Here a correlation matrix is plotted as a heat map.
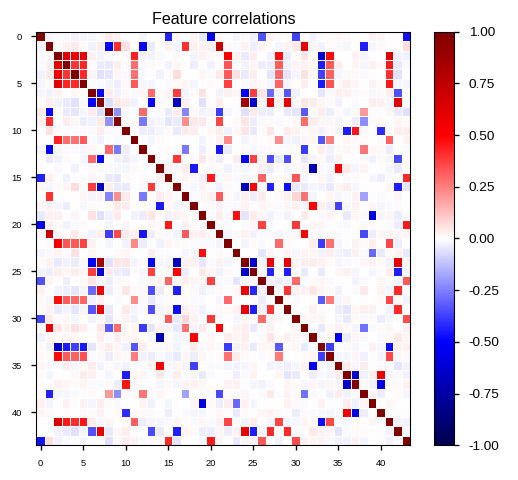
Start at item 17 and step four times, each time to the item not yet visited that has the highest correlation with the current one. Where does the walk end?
9
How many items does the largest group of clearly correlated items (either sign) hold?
10
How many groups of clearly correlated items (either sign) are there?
7
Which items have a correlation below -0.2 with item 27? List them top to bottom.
6, 13, 16, 25
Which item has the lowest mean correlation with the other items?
33
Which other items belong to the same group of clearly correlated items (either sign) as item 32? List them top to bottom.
14, 18, 35
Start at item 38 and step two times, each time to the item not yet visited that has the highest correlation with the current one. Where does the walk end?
8
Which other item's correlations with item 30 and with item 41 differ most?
2
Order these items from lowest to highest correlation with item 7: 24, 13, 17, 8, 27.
13, 8, 17, 27, 24
